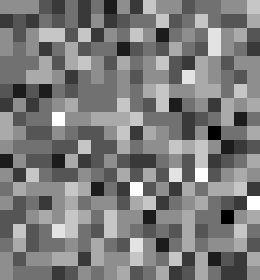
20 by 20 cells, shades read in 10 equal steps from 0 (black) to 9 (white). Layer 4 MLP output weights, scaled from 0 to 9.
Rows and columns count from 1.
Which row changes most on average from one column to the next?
13
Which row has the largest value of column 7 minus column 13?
3
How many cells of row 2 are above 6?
2
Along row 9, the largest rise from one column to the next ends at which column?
5
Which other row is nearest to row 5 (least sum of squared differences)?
20
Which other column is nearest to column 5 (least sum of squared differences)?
9
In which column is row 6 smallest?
6
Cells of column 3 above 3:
13
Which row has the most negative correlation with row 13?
17
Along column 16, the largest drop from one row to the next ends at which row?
14
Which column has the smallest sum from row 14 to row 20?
18
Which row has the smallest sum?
12
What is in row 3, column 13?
1
